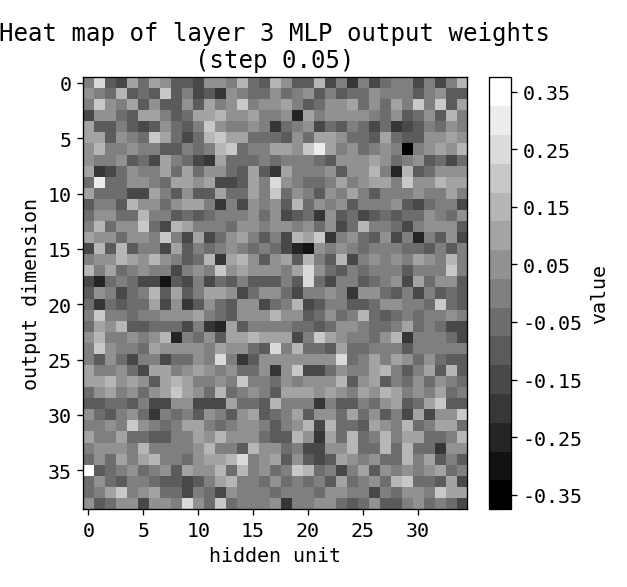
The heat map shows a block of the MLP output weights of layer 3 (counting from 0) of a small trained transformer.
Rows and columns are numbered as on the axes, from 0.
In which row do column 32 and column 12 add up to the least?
22
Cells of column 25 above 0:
10
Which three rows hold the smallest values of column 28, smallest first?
8, 4, 14
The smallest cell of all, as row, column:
6, 29
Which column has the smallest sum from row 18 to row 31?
34
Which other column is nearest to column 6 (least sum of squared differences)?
31
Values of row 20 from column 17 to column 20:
-0.05 0 0.15 -0.15
